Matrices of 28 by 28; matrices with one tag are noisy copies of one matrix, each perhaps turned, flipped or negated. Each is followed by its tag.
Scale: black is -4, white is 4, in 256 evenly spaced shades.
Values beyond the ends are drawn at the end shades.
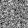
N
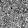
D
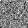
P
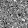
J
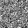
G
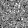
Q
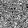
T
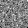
P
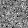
J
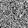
P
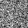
D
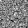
P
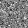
N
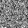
G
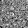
P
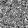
G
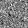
N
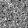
Q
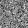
P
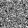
G
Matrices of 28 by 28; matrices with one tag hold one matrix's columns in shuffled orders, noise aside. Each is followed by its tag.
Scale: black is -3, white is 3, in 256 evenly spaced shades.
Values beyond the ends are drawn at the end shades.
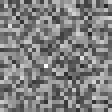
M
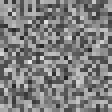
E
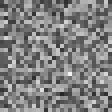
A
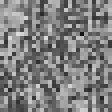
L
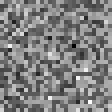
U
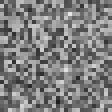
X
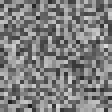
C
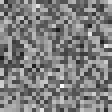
C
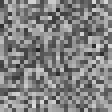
C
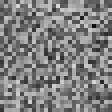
M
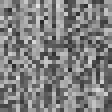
L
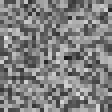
A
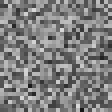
X
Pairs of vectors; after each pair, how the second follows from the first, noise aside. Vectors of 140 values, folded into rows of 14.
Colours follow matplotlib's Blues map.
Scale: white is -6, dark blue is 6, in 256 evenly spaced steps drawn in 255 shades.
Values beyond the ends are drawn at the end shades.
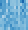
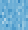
reversed, negated, partly zeroed.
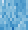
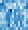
wrapped around, negated, scaled up.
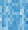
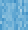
wrapped around, negated, shrunk.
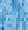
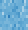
wrapped around, negated, partly zeroed.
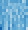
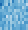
wrapped around.
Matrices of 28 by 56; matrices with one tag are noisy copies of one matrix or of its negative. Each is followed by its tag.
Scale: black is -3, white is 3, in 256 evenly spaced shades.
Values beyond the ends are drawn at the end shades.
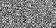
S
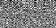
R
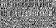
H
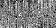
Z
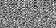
R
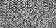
R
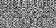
R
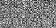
R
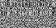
H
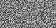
S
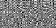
R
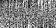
Z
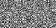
S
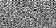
R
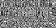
H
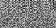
R
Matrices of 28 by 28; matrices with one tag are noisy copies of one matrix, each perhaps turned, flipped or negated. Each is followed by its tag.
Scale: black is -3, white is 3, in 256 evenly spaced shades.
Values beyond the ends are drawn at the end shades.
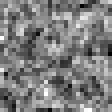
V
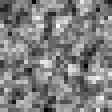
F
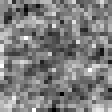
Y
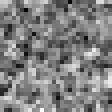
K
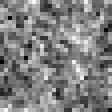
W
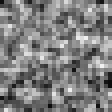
K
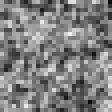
W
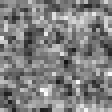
V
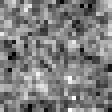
W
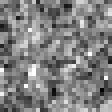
W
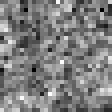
W
